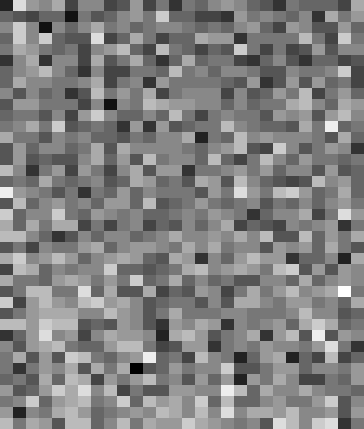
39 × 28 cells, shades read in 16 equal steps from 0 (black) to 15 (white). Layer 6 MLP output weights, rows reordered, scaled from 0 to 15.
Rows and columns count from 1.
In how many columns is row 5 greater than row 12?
13
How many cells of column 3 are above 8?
16
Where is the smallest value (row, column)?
34, 11
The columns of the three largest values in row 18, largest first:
1, 19, 23
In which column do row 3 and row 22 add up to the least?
4
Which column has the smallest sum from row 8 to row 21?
9
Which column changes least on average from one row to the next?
17
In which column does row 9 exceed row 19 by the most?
8
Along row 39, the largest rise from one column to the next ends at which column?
22
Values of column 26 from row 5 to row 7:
5 6 8
